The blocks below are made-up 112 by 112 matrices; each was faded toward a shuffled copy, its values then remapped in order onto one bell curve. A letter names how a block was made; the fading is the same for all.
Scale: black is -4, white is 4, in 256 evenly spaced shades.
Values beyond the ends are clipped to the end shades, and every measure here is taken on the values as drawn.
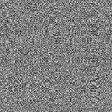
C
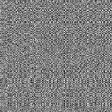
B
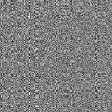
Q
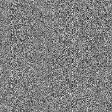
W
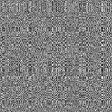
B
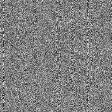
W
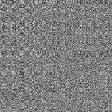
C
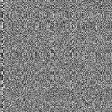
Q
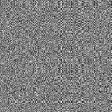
Q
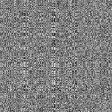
Q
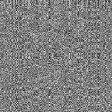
Q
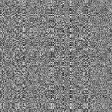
Q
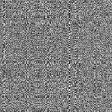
Q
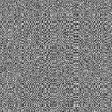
B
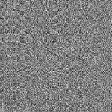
C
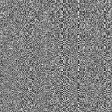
Q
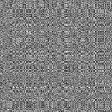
B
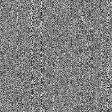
W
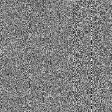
W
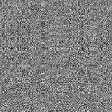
C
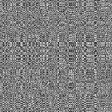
B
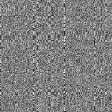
Q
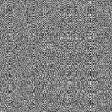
Q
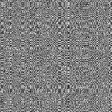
B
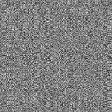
C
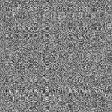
C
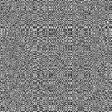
B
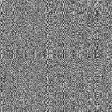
Q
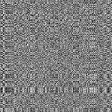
B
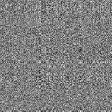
C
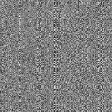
Q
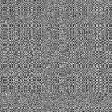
B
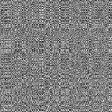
B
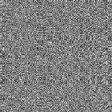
C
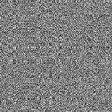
C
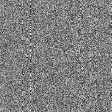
W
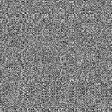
C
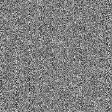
W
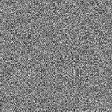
C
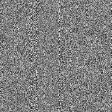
W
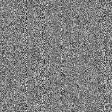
W
